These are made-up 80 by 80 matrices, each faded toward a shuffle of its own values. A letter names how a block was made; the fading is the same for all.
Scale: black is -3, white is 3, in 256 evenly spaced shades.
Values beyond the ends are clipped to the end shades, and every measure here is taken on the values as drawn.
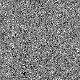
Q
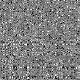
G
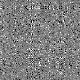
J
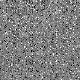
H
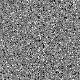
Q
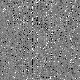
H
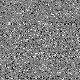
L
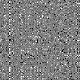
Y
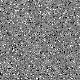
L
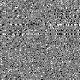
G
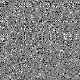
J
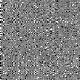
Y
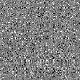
G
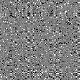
Y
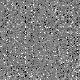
H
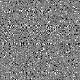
J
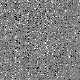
H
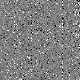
H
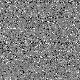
L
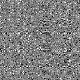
G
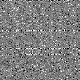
G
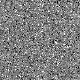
Q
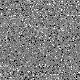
L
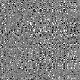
Y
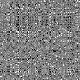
Y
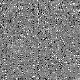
H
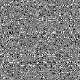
G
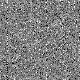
Q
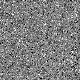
Q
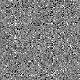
J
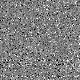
L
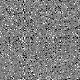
J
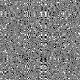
Y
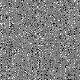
H
